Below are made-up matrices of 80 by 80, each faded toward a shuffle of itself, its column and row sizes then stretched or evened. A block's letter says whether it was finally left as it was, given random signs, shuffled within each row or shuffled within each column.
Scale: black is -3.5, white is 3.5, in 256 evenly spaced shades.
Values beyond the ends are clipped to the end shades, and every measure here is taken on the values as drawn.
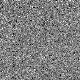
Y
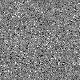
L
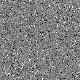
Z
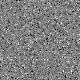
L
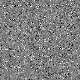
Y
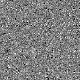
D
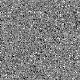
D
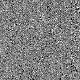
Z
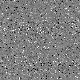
L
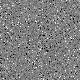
Z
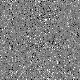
Y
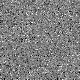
L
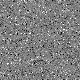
L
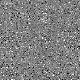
D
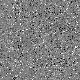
Y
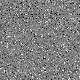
L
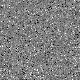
Z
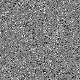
Z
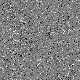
Z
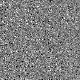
Y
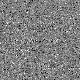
L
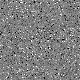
L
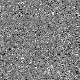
D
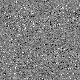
L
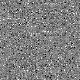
D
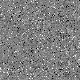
Y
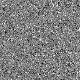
Y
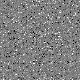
Y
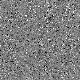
Y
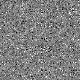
D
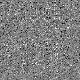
D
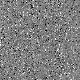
Z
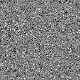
Y
